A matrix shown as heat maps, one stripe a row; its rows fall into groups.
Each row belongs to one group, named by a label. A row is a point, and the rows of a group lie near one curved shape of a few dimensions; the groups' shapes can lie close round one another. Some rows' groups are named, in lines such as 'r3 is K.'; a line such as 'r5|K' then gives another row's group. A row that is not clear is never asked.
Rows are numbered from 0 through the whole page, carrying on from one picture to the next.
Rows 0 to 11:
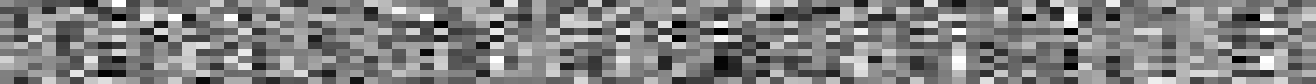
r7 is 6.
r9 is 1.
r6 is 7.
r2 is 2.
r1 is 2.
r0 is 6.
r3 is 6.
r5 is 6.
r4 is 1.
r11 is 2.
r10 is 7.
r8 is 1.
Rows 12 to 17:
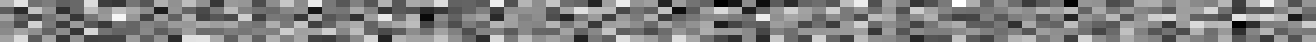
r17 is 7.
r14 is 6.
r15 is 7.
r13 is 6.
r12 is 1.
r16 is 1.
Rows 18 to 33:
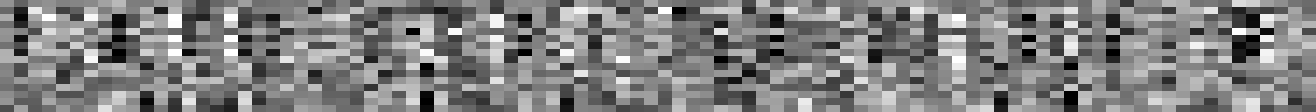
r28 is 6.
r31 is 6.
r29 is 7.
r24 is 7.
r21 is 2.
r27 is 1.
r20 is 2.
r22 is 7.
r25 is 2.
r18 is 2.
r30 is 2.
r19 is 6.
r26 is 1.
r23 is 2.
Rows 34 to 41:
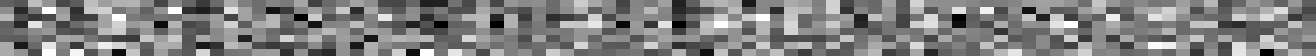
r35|2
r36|6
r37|6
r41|7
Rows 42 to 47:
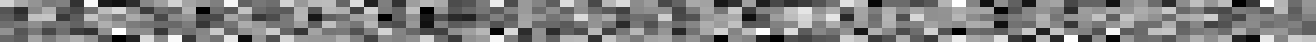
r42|1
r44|6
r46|6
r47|2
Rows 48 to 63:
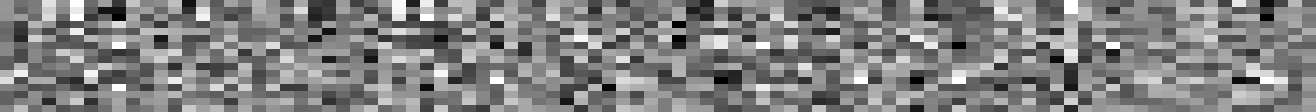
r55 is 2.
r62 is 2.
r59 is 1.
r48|7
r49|7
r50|7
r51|6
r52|2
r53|6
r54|6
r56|2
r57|1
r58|1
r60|6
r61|2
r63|7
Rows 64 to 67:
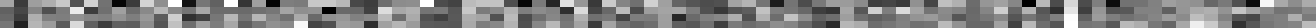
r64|2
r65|2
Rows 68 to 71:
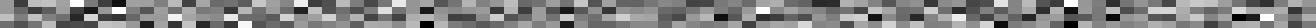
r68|7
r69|6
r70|1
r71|1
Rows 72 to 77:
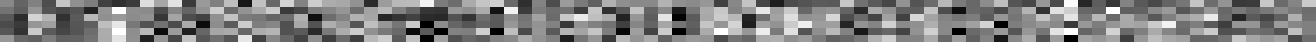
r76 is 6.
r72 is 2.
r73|6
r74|6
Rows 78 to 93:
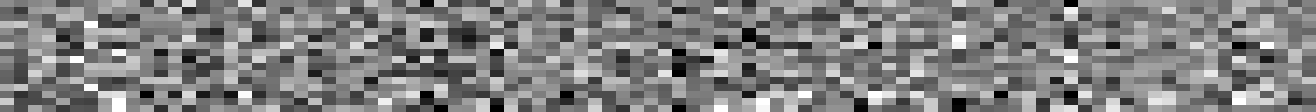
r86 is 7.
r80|2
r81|1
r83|6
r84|1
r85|6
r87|6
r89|2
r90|1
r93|6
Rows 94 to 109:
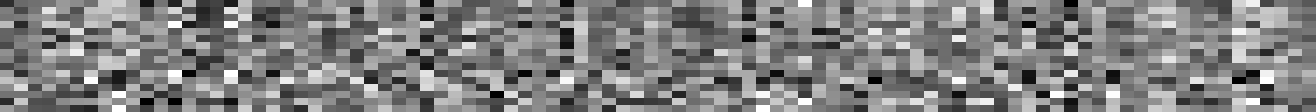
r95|2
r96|6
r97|2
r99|6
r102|2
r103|1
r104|2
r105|1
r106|7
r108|1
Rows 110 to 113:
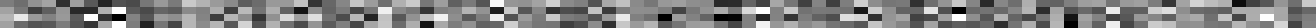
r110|7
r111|6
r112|1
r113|6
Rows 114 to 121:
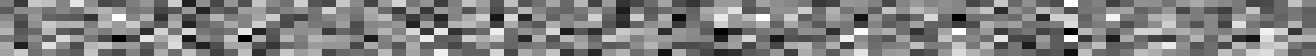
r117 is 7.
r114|7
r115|1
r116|6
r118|1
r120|2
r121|1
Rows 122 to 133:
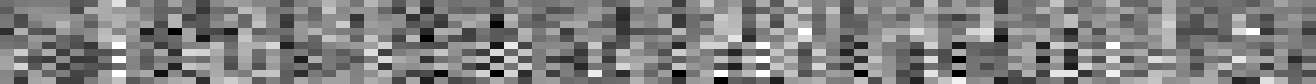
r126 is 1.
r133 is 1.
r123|1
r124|7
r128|6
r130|6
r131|7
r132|6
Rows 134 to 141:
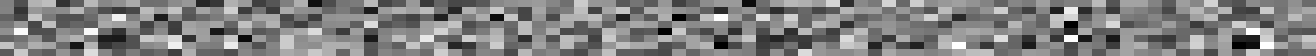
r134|6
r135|2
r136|6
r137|7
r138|1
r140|1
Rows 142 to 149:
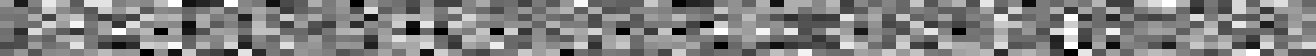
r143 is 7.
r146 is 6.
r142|2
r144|2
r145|7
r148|2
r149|1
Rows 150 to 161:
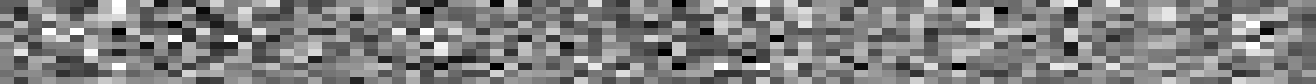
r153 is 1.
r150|6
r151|1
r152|2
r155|2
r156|1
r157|1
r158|6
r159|6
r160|7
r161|2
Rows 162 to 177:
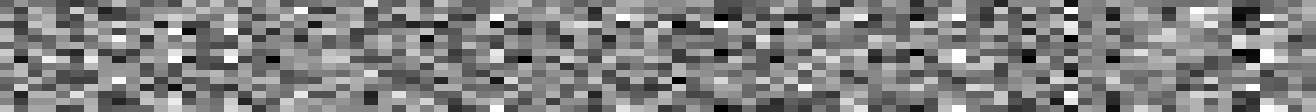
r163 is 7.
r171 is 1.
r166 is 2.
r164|1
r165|6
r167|6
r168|2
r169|1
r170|2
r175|7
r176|2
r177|1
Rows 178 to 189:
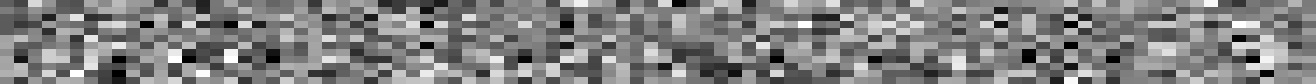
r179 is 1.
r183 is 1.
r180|2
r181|1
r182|2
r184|6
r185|2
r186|2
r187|1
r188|7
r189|2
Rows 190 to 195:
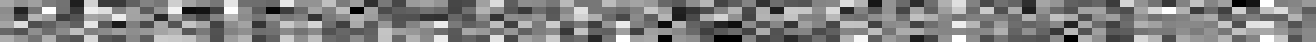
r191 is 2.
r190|1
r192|6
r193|1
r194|2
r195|1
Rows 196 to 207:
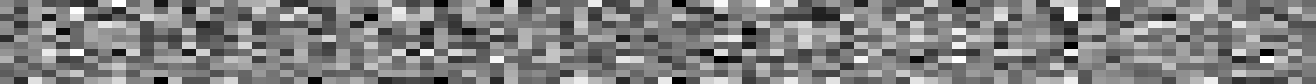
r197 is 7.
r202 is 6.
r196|6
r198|2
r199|2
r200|6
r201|1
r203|7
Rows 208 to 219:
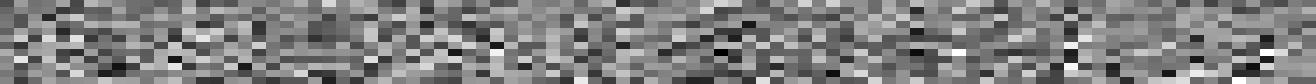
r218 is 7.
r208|1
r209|7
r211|6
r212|7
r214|7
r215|1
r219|2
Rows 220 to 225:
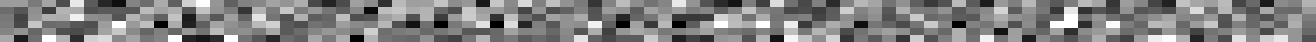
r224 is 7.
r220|7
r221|2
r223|6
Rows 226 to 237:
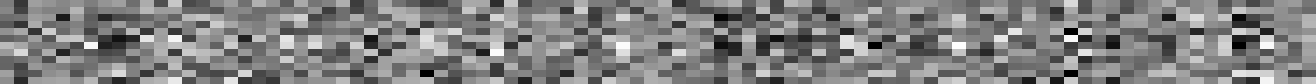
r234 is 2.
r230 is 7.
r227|2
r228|7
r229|7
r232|1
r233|7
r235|7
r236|6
